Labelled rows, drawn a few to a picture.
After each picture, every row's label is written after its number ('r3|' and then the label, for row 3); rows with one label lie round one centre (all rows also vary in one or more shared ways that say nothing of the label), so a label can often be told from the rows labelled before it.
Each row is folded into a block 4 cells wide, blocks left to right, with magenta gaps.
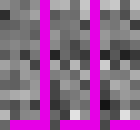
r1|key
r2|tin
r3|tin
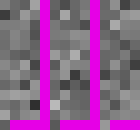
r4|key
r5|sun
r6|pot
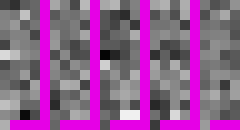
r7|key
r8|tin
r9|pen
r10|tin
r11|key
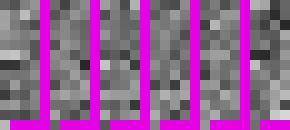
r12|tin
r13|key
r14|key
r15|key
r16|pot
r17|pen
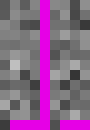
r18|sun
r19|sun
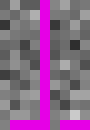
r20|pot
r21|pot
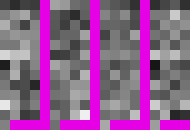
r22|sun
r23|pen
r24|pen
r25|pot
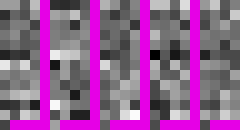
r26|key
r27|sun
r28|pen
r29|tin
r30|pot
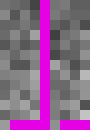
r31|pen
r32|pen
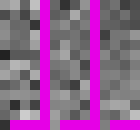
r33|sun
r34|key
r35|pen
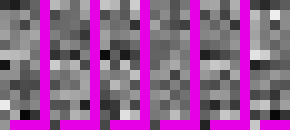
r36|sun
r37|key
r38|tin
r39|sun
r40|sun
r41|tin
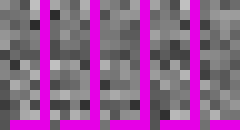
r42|tin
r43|key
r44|key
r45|tin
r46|pot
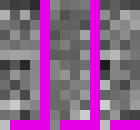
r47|pen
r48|pen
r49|pot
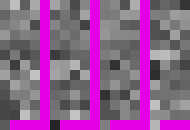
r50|tin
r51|sun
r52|tin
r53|pot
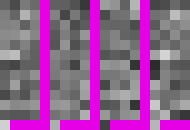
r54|tin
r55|pen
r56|key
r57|pot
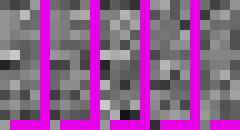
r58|tin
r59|tin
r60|pot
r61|sun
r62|key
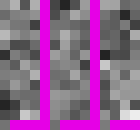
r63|tin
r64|key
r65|pen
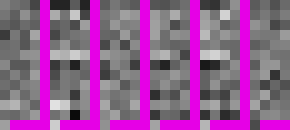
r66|pen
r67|pen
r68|pot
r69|tin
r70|tin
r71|sun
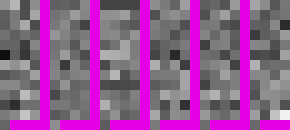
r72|pot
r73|tin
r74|sun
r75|key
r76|key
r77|pen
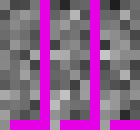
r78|key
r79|key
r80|key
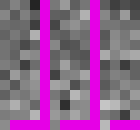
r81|pen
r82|pot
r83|pen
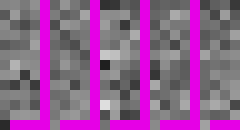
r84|sun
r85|pot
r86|sun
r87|pot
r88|pen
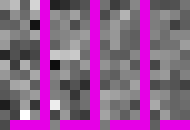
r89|tin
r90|sun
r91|key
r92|sun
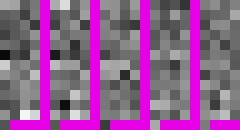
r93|pen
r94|pot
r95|sun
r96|pen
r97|pot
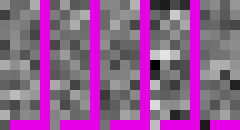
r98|key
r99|pot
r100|tin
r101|pot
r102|sun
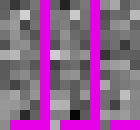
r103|key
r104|key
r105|pot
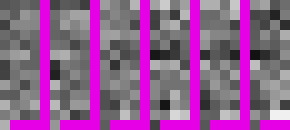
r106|pot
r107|pot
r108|tin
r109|pot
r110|tin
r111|pen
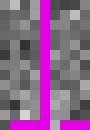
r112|pot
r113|key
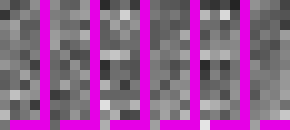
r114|key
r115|tin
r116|pot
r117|pen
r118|pen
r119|pen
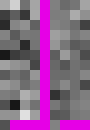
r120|pot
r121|tin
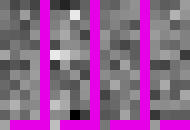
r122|pen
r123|key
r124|tin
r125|tin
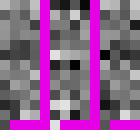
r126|tin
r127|pen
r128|tin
